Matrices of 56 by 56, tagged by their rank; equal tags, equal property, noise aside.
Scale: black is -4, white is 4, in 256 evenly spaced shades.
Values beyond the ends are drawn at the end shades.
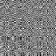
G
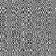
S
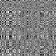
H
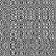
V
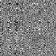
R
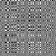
H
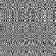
V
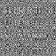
S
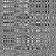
H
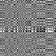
H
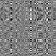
H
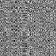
R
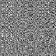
R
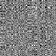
R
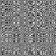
V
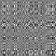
V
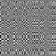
H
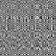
S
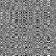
V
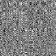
R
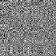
G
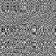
S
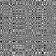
V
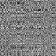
G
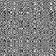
G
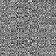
R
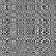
H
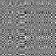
H
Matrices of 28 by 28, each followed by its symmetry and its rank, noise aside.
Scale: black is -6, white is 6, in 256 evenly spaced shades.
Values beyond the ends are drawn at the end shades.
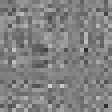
no symmetry, rank four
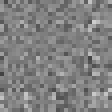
no symmetry, rank four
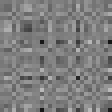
symmetric, rank two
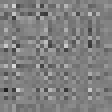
no symmetry, rank two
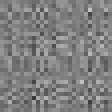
no symmetry, rank three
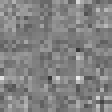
symmetric, rank four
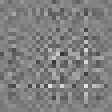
symmetric, rank three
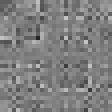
symmetric, rank three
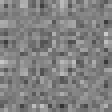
symmetric, rank three
